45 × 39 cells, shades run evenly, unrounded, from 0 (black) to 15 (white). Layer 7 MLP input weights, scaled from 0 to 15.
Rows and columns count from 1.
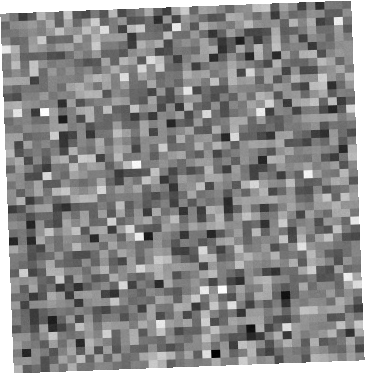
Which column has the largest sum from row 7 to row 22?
26
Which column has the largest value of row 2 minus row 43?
2
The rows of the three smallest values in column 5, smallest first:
39, 40, 20
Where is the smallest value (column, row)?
23, 44
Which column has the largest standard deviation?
31
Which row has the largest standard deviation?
13
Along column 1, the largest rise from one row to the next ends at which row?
30
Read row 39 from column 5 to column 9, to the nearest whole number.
2 6 9 4 9
